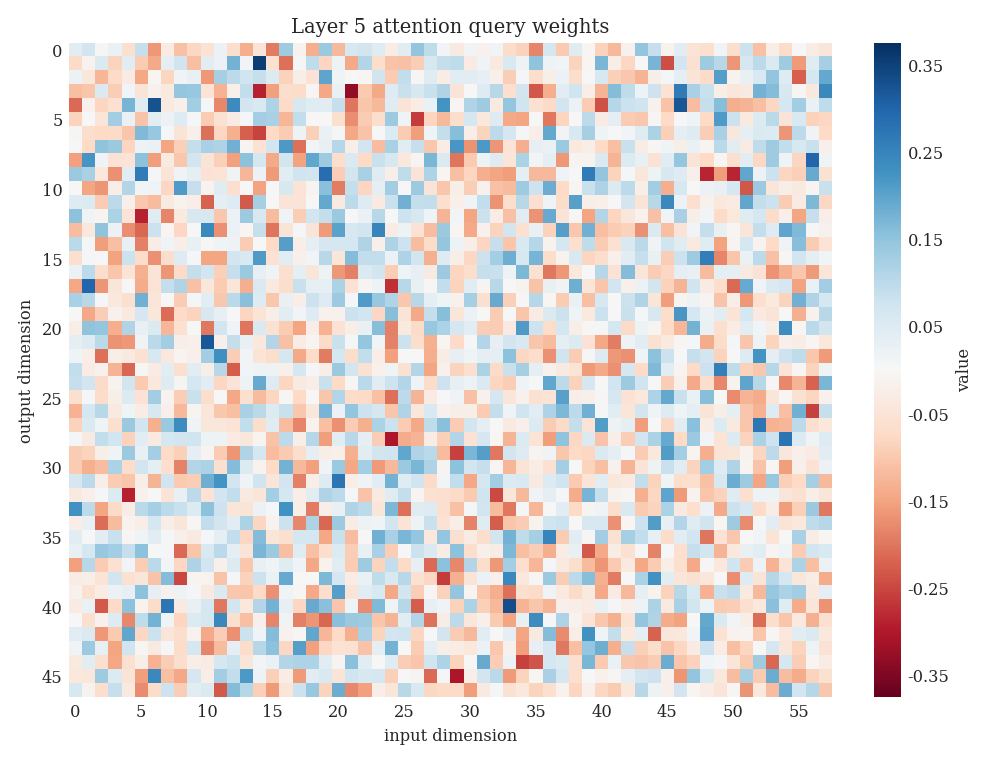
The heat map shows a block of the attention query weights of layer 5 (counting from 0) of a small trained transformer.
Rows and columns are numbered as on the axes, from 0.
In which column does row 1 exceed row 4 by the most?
40
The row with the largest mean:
35
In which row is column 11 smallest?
46
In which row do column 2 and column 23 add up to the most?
13
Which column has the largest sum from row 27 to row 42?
20
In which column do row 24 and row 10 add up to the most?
36
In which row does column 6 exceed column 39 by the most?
4
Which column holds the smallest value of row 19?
7
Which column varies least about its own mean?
9
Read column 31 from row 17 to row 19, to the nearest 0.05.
0 -0.05 0
